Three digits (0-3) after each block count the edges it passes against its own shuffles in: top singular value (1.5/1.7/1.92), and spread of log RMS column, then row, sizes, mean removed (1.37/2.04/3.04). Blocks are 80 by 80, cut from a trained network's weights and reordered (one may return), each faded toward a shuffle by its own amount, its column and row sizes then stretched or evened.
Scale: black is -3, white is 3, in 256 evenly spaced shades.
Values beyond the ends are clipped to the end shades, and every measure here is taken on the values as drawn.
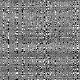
3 3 1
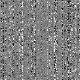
1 3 1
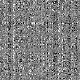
2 2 2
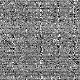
1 2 0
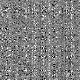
1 2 2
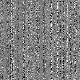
1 3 0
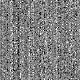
2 2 1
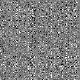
0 3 2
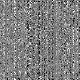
2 3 1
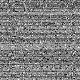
3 0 0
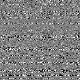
2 1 3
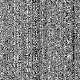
2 2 0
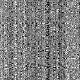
3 2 2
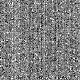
2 1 1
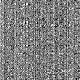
3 0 2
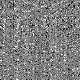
0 1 2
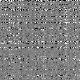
1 2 3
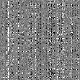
3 3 2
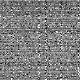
2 2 0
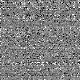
0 1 2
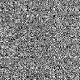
3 1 2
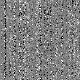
0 3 0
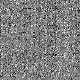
0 1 2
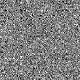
2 1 1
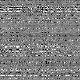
3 1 3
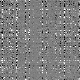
3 3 2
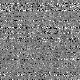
0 0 3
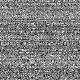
2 0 1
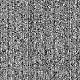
2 0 1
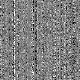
2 3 0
